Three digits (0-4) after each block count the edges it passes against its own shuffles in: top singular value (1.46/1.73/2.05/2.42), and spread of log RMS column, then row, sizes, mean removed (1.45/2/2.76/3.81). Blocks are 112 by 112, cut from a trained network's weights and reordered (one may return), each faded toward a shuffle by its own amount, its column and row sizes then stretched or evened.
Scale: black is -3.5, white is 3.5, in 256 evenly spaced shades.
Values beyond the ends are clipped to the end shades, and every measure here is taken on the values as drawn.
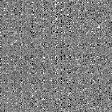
1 3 3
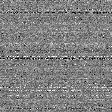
3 1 3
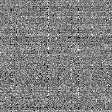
2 3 1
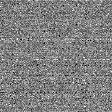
1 2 2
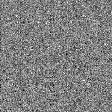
1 0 1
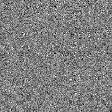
2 1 1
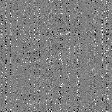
3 3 1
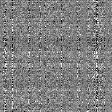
3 4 0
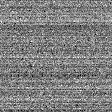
4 1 1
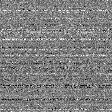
3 0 3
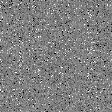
1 2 0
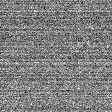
3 0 0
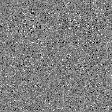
1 1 2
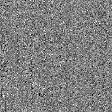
0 2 0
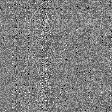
0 3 0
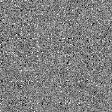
0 2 2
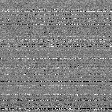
3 1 4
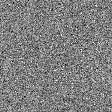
0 0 0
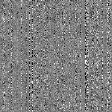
1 4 1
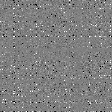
2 2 3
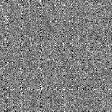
2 2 2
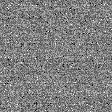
0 1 1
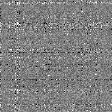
1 3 3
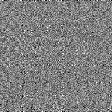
3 1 2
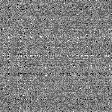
1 2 2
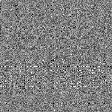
2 1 3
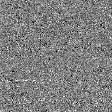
0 0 2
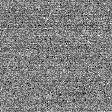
1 1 0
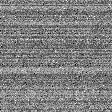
4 0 0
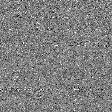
0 0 2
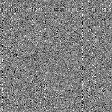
2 2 0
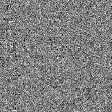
1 1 1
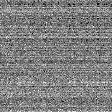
4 2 1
